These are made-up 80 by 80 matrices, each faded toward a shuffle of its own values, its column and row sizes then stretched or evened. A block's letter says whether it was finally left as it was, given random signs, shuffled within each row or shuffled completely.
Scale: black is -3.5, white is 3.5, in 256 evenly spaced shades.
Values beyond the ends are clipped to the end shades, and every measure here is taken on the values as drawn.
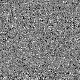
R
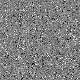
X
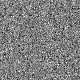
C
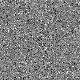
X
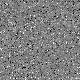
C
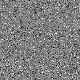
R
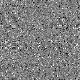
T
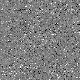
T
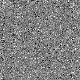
X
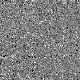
X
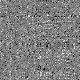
T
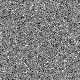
C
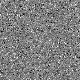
R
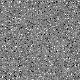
X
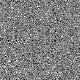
T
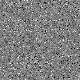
X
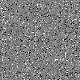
X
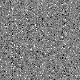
X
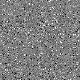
T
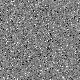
C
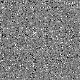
X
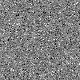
R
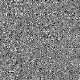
T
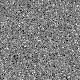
C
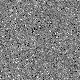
C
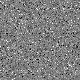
R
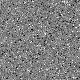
C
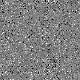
T
